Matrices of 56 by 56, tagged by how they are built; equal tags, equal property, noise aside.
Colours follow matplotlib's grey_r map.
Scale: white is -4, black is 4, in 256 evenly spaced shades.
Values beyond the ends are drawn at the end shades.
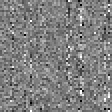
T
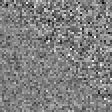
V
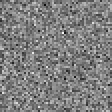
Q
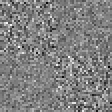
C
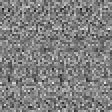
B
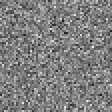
Q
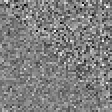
V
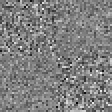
C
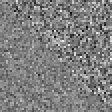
V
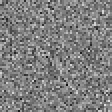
Q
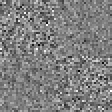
C
